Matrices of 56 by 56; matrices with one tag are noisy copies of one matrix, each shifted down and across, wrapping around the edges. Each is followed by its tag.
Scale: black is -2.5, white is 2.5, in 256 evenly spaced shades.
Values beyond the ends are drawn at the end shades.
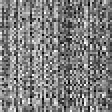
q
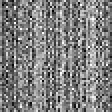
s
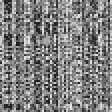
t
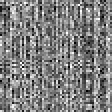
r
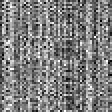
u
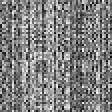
q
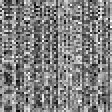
t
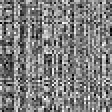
r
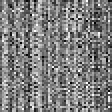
u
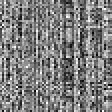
r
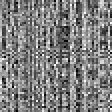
r
